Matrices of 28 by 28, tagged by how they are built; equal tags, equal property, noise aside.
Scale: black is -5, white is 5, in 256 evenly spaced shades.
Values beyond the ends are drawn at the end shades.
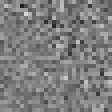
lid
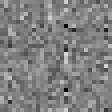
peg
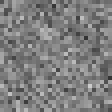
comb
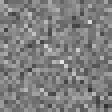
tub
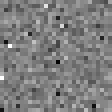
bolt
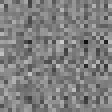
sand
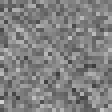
comb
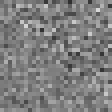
lid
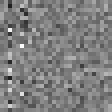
peg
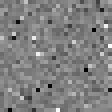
bolt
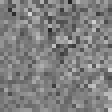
lid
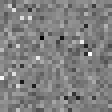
bolt
